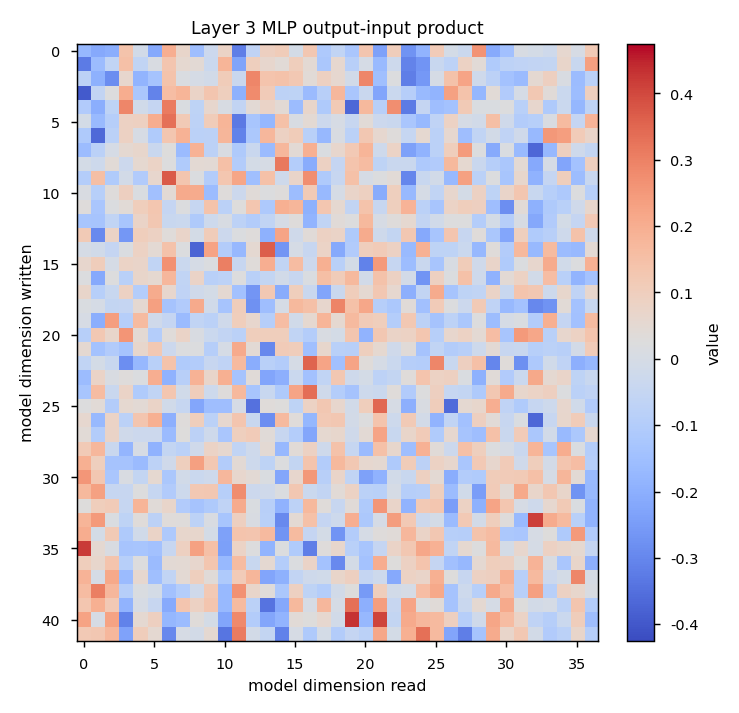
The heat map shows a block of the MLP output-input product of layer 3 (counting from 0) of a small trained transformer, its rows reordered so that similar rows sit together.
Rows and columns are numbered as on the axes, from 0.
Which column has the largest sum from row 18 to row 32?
11
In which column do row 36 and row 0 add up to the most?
28
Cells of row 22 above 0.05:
8
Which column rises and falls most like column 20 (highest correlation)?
14
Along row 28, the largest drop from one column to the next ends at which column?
33
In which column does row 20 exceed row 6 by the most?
1
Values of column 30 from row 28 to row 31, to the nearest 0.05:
0 0.1 0.1 0.05
